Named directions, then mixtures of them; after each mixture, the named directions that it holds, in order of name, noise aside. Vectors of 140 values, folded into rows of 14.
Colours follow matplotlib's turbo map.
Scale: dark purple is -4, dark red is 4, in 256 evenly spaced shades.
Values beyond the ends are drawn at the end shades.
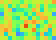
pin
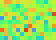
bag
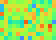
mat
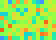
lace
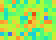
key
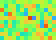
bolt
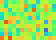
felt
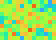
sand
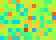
bag, bolt.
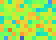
mat, sand.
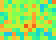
key, pin, sand.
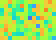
bolt, pin, sand.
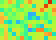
sand.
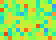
bag, bolt, felt.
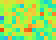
bag, sand.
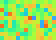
bolt.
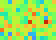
key, lace.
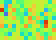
bag, bolt, key.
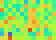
bolt, felt, key.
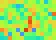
bag, bolt, key.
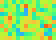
bolt, felt, pin.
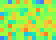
lace.
